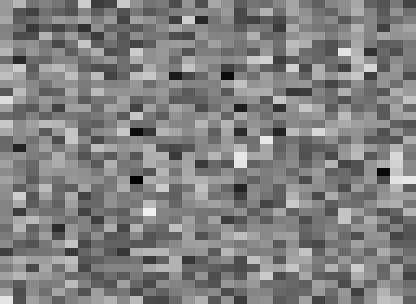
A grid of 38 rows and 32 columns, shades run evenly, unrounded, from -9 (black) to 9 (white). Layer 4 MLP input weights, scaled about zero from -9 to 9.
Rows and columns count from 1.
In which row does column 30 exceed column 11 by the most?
37
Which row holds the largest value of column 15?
3
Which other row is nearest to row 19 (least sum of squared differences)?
8
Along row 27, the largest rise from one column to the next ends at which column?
27
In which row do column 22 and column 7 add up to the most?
1
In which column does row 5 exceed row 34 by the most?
20
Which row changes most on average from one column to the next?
17
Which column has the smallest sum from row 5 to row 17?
22
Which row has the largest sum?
16
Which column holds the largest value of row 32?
24
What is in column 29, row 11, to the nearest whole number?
-1
